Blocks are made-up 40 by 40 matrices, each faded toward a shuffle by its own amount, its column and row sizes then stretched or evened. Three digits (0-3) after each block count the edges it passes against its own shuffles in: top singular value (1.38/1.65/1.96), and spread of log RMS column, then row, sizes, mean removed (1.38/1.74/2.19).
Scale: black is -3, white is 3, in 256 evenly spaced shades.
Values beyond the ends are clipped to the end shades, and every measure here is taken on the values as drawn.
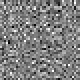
3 1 0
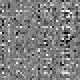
2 3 1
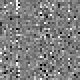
0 3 0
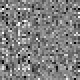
2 3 1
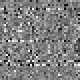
2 2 3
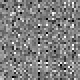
2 3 0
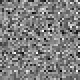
1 0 3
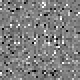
1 0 1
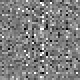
1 3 1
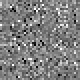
1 2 1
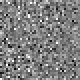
0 2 0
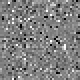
1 1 1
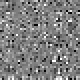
2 2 1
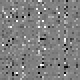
1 3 2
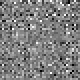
2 0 3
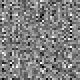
2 3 0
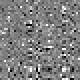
3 2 1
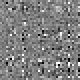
2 3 2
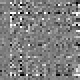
2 3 3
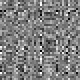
3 3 2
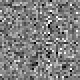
1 2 1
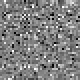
2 0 1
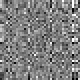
3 3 0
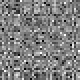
3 0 1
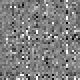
1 3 2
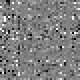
0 3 3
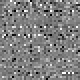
0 1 3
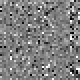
1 3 0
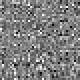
2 2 1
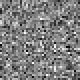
2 2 0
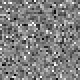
1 0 0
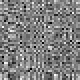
3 1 1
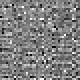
3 1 1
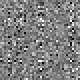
2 3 0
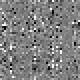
0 3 1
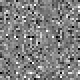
1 3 1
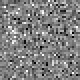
1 0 1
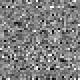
0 0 3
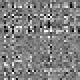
3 3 3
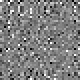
3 2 1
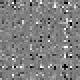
1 3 3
